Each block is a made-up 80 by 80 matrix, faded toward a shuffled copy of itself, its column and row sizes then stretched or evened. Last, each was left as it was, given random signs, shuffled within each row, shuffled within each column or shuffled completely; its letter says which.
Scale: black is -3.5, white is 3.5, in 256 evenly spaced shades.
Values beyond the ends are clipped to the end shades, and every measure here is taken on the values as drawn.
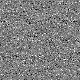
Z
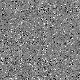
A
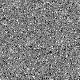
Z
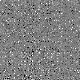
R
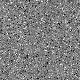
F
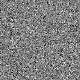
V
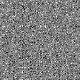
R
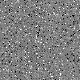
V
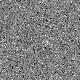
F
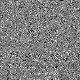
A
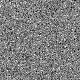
F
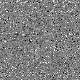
Z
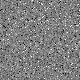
F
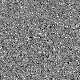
Z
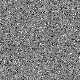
Z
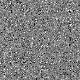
A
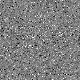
Z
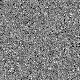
F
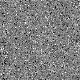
V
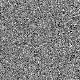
V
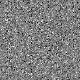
V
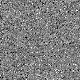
Z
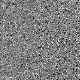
V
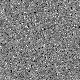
F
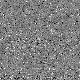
Z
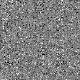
A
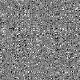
R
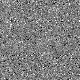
Z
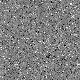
F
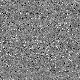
Z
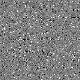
R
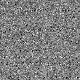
Z
